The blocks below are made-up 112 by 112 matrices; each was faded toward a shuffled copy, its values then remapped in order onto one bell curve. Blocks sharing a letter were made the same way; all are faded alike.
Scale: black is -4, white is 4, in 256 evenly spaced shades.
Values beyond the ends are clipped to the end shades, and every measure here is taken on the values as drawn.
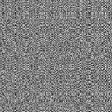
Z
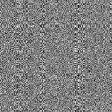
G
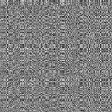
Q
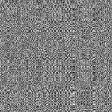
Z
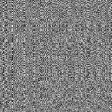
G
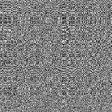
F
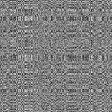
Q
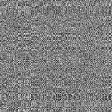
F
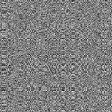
F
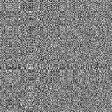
F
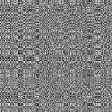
Q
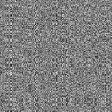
G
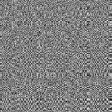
Z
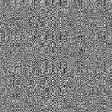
G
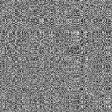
F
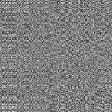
F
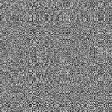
F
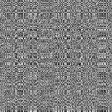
Q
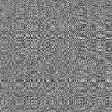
Z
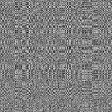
Q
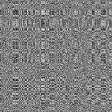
Q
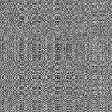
Q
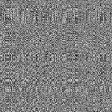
F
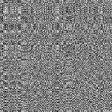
Z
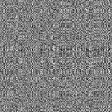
Z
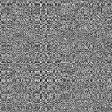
Z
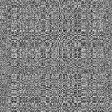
Z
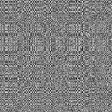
Q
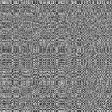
Q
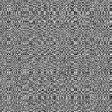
Q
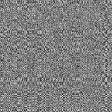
Z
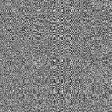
G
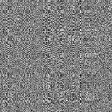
G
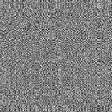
F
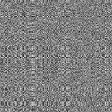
Z
